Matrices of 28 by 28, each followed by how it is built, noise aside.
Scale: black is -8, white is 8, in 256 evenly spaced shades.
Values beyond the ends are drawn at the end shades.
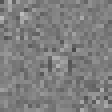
block diagonal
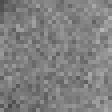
smooth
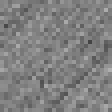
Hankel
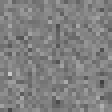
uneven columns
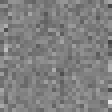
uneven columns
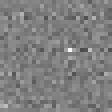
uneven rows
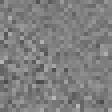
lower triangular
